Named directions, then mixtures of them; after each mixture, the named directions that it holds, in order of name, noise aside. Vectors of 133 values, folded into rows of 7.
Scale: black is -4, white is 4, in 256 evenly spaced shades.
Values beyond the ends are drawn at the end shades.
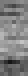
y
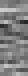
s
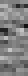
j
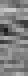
j, s.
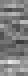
s, y.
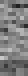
j, y.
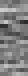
s.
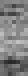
y.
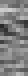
j, s.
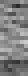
j, y.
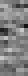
j.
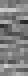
s.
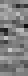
j.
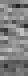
j, y.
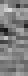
j, s.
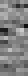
j.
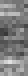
j, y.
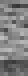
j, y.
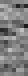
j.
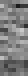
j, y.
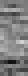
s, y.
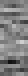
s, y.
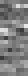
j.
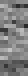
j, y.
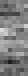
j, y.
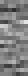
s.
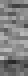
j, y.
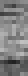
y.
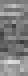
y.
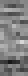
s, y.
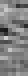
j, s.
